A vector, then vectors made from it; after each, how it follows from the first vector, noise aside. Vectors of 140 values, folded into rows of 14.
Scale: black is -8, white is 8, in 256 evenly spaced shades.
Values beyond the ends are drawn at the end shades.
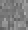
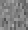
negated.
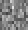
wrapped around, scaled up.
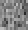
negated, scaled up.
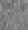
reversed, negated, shrunk.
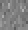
reversed, partly zeroed.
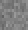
reversed, negated, shrunk.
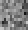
negated, scaled up.
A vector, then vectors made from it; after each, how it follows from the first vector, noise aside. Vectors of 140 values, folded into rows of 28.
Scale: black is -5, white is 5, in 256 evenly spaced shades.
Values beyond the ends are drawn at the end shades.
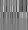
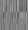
shrunk.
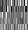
wrapped around, scaled up.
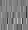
wrapped around, negated, partly zeroed.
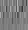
partly zeroed.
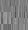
wrapped around, negated, shrunk.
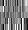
wrapped around, scaled up.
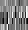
wrapped around, scaled up.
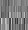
reversed, negated.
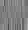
wrapped around, negated, shrunk.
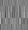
wrapped around, negated, shrunk.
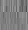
shrunk.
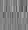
shrunk.
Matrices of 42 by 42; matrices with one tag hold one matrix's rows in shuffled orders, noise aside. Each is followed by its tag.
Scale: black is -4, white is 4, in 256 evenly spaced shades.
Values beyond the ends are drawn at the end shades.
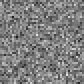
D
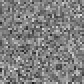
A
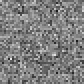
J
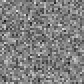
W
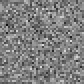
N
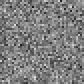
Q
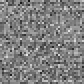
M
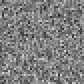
Q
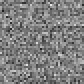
M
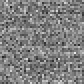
M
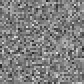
A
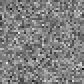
A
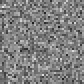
Q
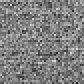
J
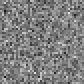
W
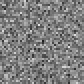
W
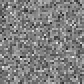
Q
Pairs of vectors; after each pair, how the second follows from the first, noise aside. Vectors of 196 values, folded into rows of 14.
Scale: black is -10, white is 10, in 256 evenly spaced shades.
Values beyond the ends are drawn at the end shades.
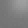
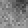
negated, scaled up.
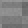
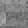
reversed, negated.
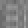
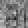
negated, scaled up.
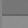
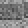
wrapped around, scaled up.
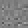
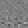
partly zeroed.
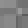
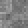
reversed, negated.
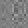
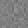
negated, shrunk.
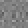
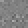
partly zeroed.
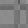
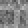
negated, scaled up.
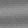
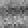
negated, scaled up.
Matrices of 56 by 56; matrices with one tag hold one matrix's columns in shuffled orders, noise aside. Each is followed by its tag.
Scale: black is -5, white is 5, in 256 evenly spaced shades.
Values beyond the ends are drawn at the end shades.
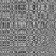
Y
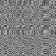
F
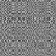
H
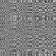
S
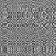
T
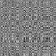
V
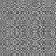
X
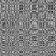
Y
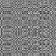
X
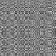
X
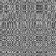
Y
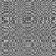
H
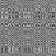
T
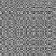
X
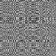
H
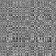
V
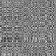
V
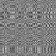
T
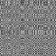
F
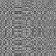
X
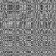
Y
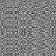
X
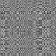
X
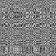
T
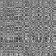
V
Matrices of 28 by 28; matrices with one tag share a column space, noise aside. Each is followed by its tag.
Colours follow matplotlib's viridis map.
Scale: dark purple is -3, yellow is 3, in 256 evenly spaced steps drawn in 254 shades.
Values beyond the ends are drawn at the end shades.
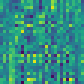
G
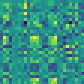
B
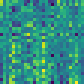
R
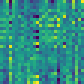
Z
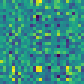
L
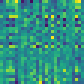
Z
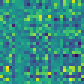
L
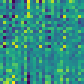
Z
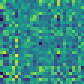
L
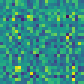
L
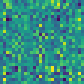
L
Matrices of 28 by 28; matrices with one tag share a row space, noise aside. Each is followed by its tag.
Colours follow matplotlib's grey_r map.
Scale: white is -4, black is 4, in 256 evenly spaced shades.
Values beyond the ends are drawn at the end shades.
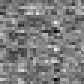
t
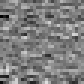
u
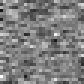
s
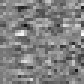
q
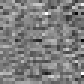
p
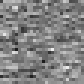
u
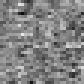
q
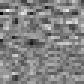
u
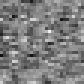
u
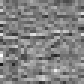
s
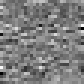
s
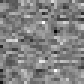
s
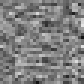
p
